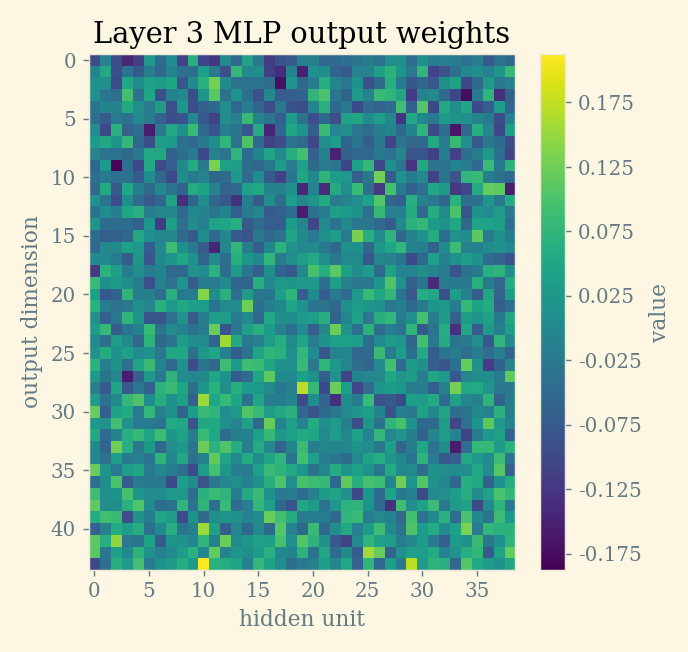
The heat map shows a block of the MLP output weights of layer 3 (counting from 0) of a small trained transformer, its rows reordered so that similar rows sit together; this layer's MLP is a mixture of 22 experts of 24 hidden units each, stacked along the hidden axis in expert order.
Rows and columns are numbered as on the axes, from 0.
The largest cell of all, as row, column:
43, 10
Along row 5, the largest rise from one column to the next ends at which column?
29
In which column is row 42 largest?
25
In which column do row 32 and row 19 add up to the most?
0
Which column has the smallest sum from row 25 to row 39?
9
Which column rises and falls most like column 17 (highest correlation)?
16
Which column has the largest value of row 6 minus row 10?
7
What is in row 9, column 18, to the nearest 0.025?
-0.025
